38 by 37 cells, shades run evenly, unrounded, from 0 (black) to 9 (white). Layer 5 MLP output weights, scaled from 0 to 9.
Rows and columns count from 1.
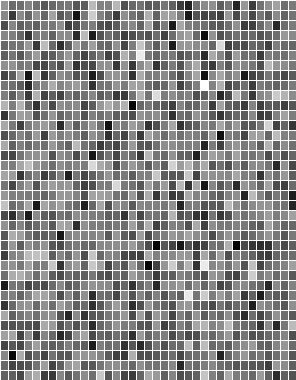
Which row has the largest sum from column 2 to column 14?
17
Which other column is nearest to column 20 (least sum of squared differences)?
36
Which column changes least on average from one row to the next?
13
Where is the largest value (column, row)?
26, 9
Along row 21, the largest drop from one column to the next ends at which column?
5
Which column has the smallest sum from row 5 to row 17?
31
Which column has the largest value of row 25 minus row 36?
2
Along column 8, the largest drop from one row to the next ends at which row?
24
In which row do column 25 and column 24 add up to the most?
30
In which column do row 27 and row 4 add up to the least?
19
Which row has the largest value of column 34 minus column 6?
7
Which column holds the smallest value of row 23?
10
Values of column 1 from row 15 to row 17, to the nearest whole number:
6 3 5
